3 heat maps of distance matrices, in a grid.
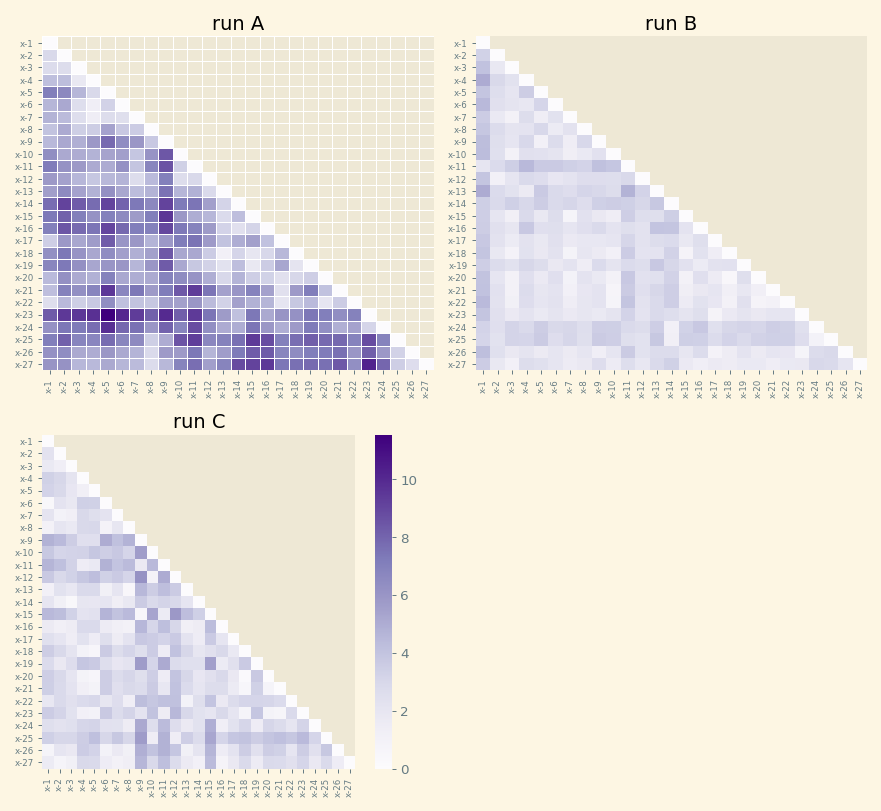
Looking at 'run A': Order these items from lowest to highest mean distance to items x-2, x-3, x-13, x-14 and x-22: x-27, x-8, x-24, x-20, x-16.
x-20, x-8, x-16, x-24, x-27
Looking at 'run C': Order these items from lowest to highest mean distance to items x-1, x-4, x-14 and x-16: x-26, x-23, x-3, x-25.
x-3, x-26, x-23, x-25
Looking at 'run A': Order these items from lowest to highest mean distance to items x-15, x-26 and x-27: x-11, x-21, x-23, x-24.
x-11, x-24, x-21, x-23
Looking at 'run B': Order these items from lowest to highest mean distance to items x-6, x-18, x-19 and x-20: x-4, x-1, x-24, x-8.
x-8, x-4, x-24, x-1
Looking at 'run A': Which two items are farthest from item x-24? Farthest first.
x-5, x-11
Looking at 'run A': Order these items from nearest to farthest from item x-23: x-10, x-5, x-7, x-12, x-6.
x-12, x-10, x-7, x-6, x-5
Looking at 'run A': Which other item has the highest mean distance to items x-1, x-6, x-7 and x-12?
x-23
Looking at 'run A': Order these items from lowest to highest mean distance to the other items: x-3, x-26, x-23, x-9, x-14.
x-3, x-26, x-14, x-9, x-23
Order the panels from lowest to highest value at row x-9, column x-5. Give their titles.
run B, run C, run A
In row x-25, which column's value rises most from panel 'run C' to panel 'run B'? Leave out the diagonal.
x-10
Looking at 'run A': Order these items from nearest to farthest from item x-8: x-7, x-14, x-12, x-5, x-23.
x-7, x-12, x-5, x-14, x-23
